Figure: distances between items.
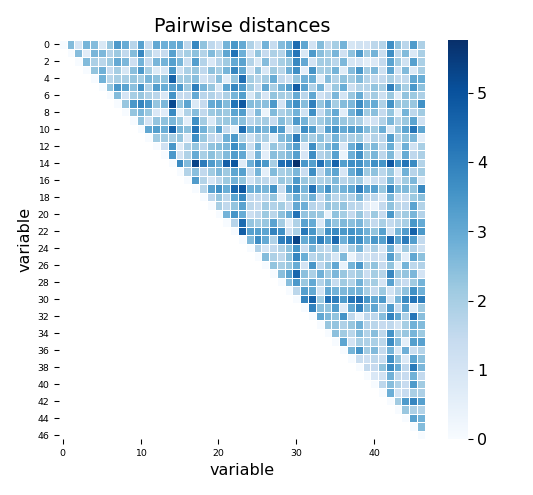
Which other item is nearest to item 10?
22
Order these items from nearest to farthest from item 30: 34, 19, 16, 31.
19, 16, 31, 34
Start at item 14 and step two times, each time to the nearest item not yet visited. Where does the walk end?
46
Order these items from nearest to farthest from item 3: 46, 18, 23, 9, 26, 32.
26, 18, 46, 9, 23, 32
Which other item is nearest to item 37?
25
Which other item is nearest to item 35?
44
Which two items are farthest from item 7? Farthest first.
14, 23
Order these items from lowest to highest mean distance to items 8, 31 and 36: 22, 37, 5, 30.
37, 5, 30, 22
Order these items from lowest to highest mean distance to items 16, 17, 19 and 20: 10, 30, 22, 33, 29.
33, 29, 10, 22, 30
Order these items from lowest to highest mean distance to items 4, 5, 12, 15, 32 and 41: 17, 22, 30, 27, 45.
27, 45, 17, 22, 30
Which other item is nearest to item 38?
32
